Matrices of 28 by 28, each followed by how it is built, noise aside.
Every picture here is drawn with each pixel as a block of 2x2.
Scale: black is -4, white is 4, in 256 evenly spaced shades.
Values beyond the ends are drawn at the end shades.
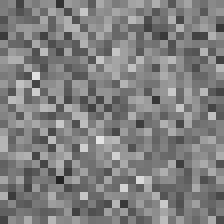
Toeplitz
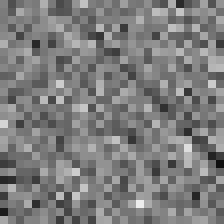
Toeplitz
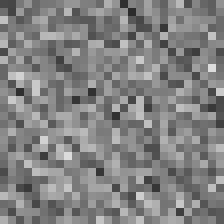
Toeplitz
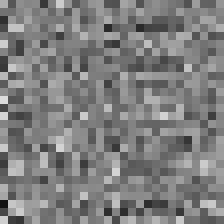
low rank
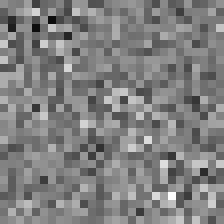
block diagonal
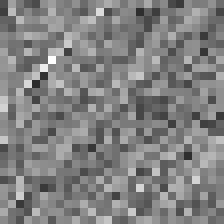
Hankel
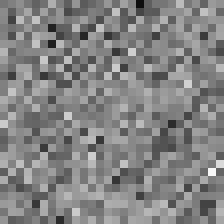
Hankel
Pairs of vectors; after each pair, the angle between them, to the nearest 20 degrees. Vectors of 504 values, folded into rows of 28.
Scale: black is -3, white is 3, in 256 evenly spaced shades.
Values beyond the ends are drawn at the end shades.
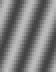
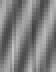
20 degrees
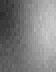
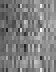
60 degrees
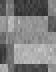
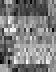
40 degrees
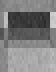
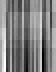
100 degrees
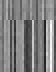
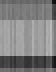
80 degrees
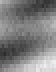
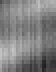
160 degrees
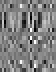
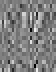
140 degrees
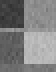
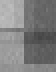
160 degrees
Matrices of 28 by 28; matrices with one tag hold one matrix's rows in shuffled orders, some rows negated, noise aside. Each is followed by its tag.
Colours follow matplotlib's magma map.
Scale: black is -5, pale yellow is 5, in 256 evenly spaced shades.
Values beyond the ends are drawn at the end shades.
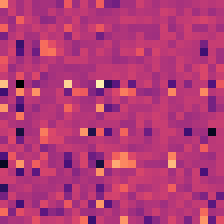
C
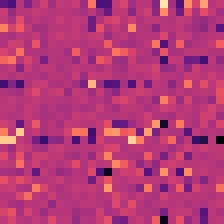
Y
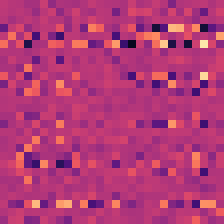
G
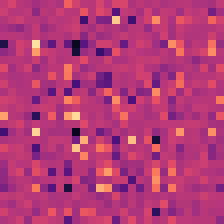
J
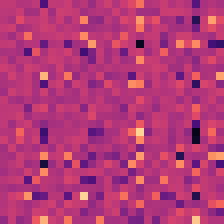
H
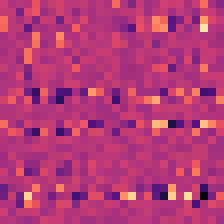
G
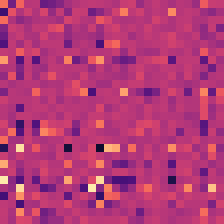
C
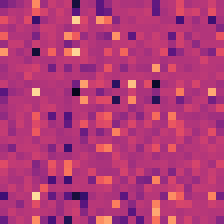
J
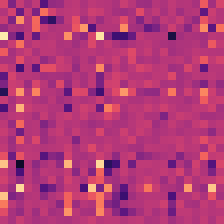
C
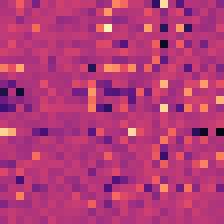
Y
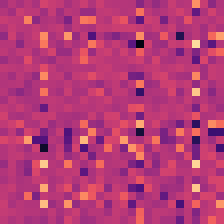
H
